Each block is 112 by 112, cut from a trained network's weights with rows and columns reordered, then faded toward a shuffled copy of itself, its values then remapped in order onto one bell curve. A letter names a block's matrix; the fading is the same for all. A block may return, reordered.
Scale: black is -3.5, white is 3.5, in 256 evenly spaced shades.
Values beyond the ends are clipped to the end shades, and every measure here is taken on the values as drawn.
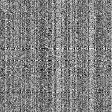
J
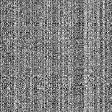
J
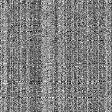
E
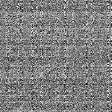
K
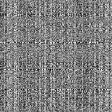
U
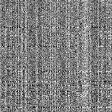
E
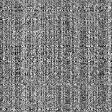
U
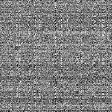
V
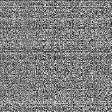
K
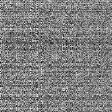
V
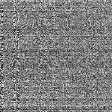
K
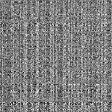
U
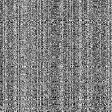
E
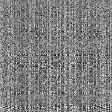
U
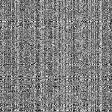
E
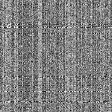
J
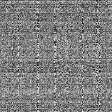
K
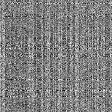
U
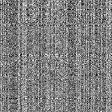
U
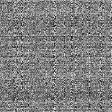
K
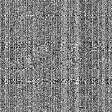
E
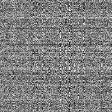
K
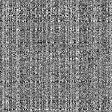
U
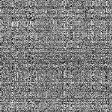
V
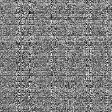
K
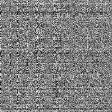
K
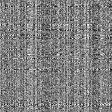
U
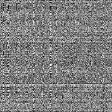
K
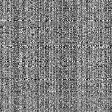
U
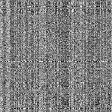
U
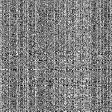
E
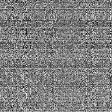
V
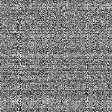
V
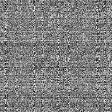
K
